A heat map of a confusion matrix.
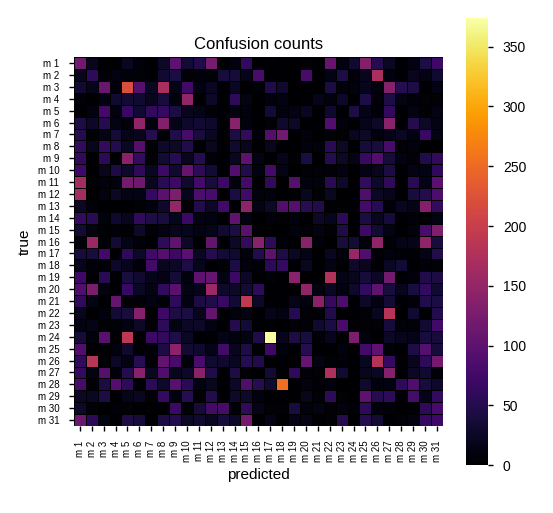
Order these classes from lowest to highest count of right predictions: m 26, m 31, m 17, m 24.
m 31, m 17, m 24, m 26
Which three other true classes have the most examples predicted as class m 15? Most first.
m 21, m 13, m 31
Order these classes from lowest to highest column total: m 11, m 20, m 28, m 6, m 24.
m 28, m 24, m 20, m 11, m 6
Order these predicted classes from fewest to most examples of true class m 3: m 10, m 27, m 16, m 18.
m 16, m 18, m 10, m 27
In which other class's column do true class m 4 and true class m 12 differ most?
m 1
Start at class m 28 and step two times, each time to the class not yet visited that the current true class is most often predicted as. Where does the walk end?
m 7
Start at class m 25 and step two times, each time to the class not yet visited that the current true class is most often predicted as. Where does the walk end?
m 5
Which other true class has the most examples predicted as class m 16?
m 2
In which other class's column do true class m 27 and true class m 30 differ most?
m 22
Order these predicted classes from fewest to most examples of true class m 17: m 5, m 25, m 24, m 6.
m 6, m 5, m 25, m 24
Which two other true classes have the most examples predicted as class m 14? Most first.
m 6, m 10
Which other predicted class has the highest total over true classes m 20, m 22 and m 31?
m 12
